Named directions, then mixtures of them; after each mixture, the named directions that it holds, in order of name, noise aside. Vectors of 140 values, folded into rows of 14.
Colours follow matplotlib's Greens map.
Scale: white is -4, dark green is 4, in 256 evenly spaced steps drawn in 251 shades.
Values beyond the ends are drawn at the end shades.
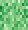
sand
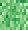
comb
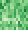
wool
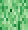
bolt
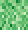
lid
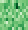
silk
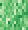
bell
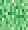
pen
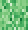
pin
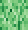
bolt.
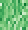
bell, comb.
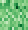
silk, wool.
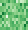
comb.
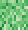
lid, sand.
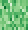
pin.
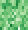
lid, silk.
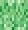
pin, sand.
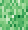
bell, pen, pin.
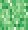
bolt, pin.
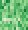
wool.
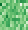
comb.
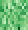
bolt, lid.
